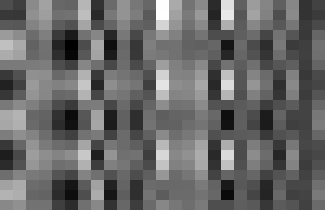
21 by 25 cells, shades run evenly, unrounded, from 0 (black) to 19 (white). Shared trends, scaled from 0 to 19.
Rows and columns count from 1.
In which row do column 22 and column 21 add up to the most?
1
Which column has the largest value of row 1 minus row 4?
18
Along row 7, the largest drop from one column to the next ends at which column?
17
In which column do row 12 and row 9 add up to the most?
13
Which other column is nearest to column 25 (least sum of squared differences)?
12
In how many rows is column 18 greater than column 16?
9
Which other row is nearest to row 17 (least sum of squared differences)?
10
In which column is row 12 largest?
2
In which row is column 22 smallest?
16
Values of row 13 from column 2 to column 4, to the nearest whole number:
13 8 7
